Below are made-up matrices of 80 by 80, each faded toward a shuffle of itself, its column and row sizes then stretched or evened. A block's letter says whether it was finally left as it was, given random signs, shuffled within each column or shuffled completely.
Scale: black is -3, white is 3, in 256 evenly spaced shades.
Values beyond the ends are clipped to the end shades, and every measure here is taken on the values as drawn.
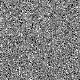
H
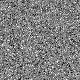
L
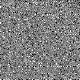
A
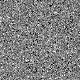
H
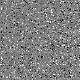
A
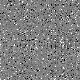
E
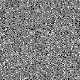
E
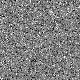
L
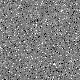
L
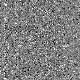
H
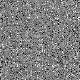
H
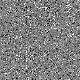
A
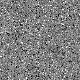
H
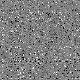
E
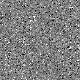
H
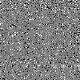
E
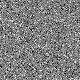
L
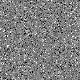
H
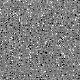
A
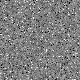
L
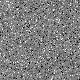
L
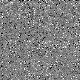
A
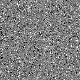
H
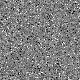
L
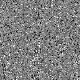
H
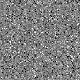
E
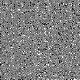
E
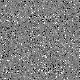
A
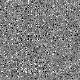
A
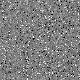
H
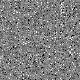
H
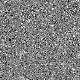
A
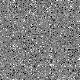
A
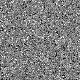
H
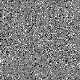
E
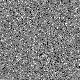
L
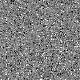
H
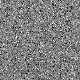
A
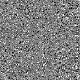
E
